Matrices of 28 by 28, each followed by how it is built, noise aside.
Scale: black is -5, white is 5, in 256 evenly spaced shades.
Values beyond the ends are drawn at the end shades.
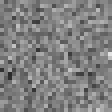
noise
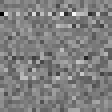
uneven rows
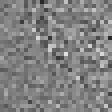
upper triangular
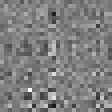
low rank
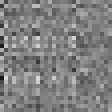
low rank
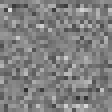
low rank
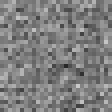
blocks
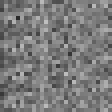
repeating rows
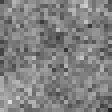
smooth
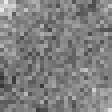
smooth
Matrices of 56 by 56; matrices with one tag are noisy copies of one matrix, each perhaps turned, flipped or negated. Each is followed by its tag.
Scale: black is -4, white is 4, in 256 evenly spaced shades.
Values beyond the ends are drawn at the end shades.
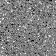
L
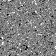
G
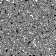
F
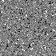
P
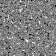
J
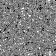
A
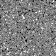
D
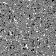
P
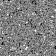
G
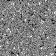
G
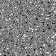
L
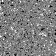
F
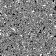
F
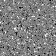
J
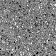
L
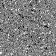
P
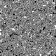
F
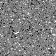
D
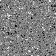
A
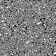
D
